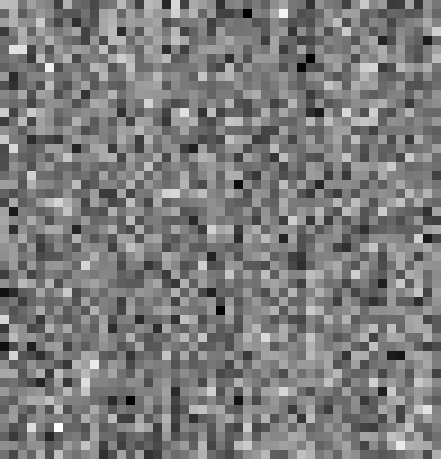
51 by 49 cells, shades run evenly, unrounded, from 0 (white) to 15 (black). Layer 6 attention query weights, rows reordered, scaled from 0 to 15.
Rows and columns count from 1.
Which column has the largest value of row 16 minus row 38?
30
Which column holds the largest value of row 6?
19
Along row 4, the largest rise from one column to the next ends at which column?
14
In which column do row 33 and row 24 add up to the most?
2
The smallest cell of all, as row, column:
48, 7
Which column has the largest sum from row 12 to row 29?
27
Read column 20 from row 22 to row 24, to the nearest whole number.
2 8 5
